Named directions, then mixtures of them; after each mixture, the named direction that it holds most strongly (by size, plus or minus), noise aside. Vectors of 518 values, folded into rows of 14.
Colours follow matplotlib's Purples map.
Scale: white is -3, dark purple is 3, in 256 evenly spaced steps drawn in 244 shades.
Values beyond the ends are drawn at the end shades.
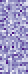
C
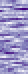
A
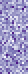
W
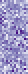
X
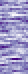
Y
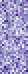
X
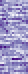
Y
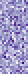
W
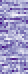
Y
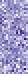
X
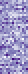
W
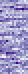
A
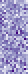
X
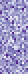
W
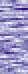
A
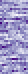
Y
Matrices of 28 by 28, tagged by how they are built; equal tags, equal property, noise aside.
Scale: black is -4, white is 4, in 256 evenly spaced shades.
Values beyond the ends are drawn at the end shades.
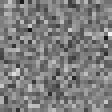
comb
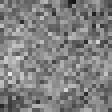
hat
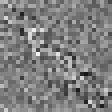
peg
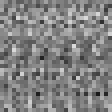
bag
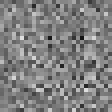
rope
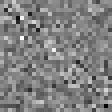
peg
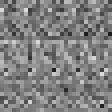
bag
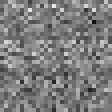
bag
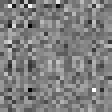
rope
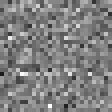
rope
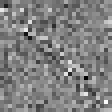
peg
